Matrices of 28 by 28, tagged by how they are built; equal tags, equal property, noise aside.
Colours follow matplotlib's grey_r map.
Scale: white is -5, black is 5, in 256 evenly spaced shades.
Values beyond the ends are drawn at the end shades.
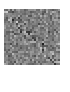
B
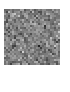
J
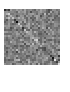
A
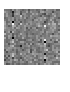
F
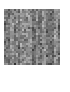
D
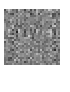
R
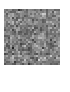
D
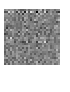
R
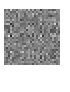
R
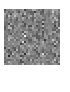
F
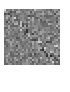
B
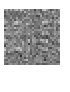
D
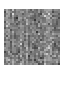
D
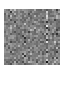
F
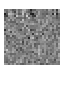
R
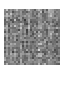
D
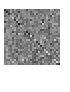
A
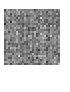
D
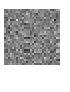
R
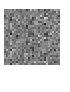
F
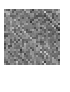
J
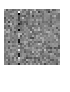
F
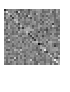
A
